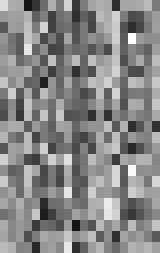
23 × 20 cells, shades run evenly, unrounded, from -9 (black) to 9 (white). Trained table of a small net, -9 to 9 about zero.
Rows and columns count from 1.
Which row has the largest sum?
18
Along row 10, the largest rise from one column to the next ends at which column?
4
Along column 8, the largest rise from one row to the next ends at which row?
22
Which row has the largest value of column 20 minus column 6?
8
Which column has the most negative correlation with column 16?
15
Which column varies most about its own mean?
17
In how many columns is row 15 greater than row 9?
12
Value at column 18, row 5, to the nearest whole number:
-1
